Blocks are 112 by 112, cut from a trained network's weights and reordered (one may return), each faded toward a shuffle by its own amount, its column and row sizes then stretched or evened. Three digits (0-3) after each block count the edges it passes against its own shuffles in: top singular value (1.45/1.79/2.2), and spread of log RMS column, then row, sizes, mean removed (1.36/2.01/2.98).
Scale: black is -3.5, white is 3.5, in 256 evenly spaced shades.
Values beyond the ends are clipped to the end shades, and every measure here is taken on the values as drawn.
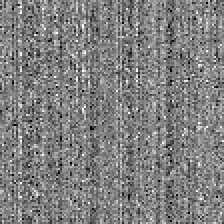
3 2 0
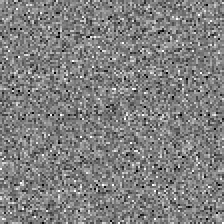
0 0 1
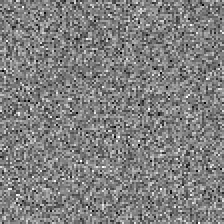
0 0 0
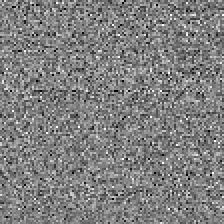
1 0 2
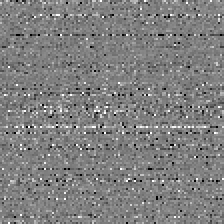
1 0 3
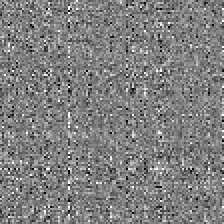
2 3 2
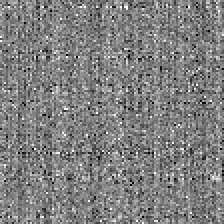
2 0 2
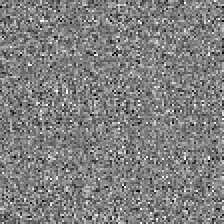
1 2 2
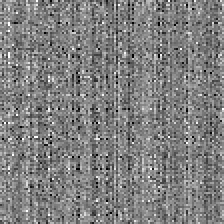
3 2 2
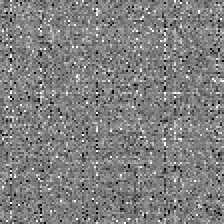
1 2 0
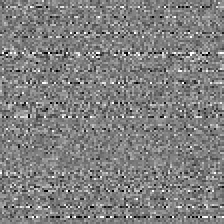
2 0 3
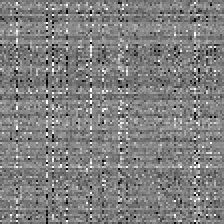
3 3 1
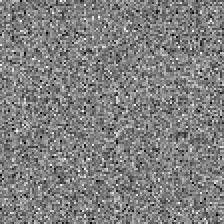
1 1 0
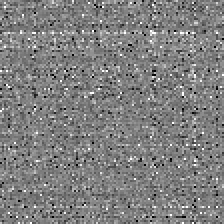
1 1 2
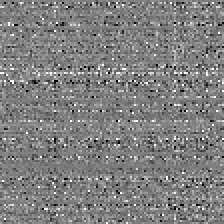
1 1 3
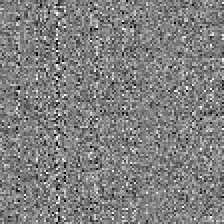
2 3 0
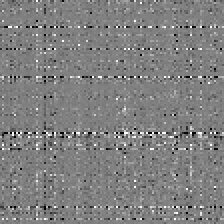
3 2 3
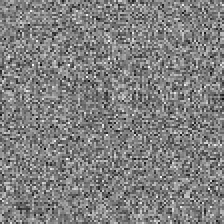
2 0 0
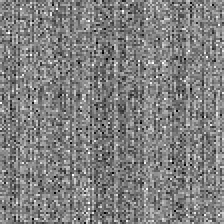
3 0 0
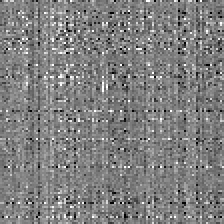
3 2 3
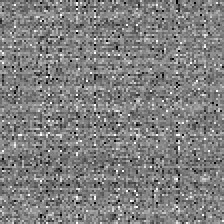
2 2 0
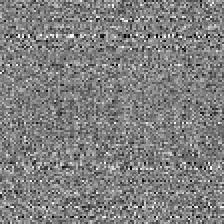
2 0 3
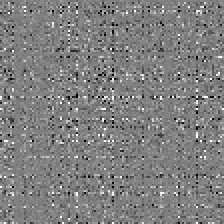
1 3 3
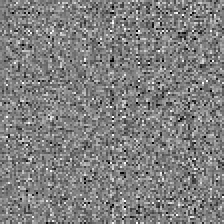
1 2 1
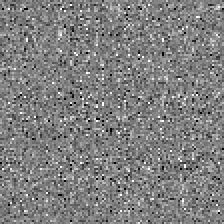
0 2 2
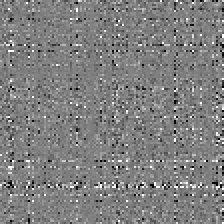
2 3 3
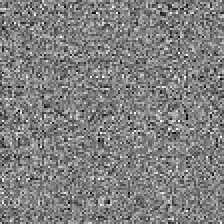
2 1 2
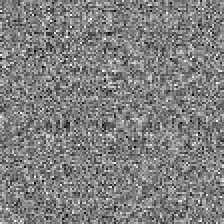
2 1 0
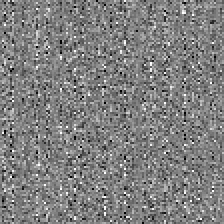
0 3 0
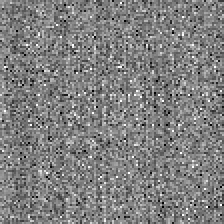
1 0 1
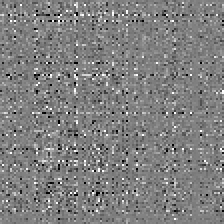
1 3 3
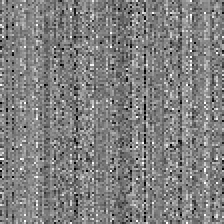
3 3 1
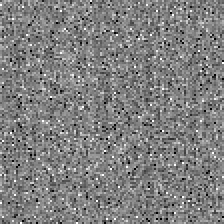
0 0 0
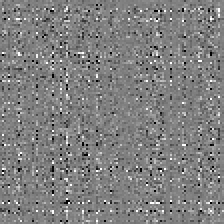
0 3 3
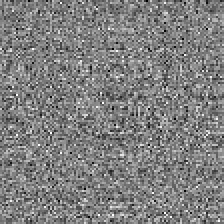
2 1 2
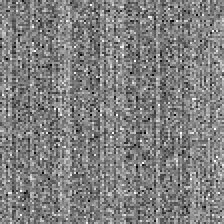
3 0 1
